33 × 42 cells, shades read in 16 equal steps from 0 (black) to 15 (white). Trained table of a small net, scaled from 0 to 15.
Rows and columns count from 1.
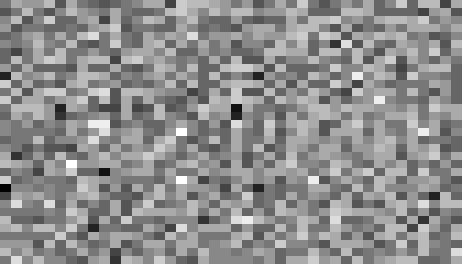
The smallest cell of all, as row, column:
24, 1
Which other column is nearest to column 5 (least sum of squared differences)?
2
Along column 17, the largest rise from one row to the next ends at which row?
23
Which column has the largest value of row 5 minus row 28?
9
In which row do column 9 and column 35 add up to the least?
29
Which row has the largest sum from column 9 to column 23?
5
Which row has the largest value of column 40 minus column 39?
28
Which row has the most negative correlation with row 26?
18
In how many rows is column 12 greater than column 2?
9
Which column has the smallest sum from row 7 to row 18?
11
